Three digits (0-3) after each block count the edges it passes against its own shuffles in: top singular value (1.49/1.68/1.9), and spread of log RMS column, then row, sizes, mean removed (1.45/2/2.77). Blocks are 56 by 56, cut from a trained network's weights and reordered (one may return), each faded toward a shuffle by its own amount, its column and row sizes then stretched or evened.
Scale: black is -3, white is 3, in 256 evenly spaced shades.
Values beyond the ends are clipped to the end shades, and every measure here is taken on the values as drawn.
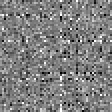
1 2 2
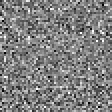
1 1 1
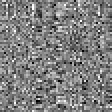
3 2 1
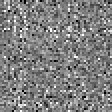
0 2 1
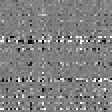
2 2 3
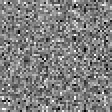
0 2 0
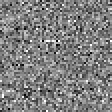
0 0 1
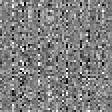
3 3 1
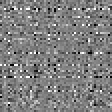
2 2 3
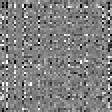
3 3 2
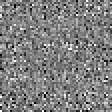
0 2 2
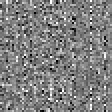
0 3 0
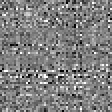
2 2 3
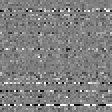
3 0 3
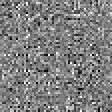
2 2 2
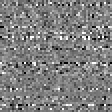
1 0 3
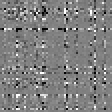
3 3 3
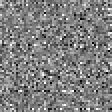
0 1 2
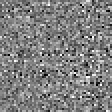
0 1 2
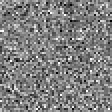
0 0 2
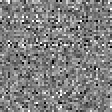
0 2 2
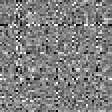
3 2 2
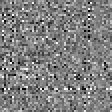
1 2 2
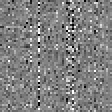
0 3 0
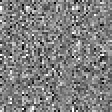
1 2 0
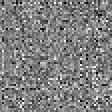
2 2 2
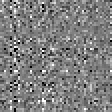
2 3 2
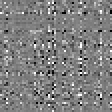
2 3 3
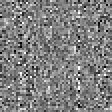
0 2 0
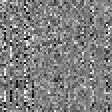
1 3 0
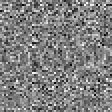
2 0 1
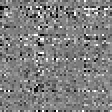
0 2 3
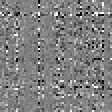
1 3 2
